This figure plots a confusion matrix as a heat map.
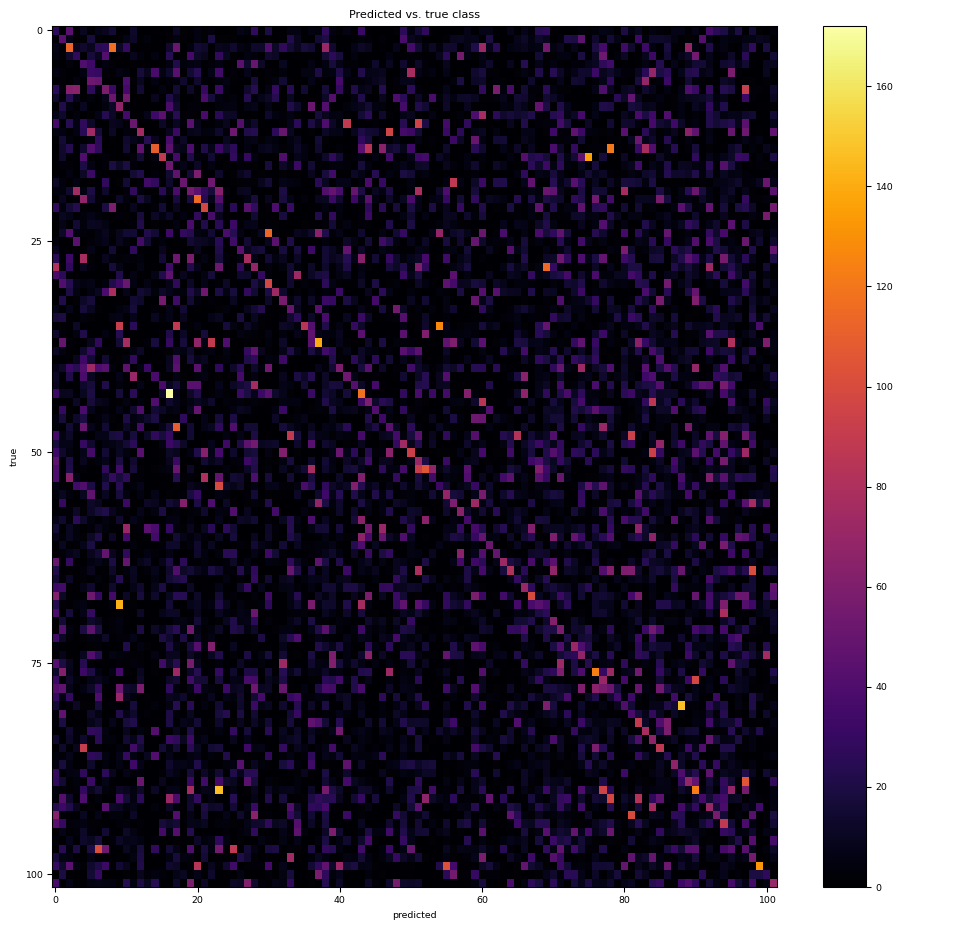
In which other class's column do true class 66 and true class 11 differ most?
51
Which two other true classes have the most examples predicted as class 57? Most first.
62, 3
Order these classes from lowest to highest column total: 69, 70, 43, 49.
49, 70, 69, 43
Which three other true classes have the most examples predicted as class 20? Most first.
99, 37, 17
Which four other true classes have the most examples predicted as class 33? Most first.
48, 98, 64, 92
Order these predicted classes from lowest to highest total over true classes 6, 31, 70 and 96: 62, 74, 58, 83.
58, 62, 74, 83
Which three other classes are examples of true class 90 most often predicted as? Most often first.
23, 77, 19
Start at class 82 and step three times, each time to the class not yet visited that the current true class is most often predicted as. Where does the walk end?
78
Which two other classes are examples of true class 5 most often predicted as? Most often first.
50, 84
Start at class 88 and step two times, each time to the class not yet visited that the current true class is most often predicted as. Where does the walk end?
84
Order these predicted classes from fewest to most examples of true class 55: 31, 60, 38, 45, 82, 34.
31, 34, 45, 38, 82, 60
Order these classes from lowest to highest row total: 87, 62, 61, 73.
61, 87, 62, 73
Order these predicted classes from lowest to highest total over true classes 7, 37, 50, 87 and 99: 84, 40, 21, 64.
64, 21, 84, 40
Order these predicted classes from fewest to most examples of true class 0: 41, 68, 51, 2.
41, 51, 68, 2
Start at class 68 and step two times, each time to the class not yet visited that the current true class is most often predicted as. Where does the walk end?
36
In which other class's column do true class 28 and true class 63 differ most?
69
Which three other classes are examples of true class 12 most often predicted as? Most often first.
47, 5, 89
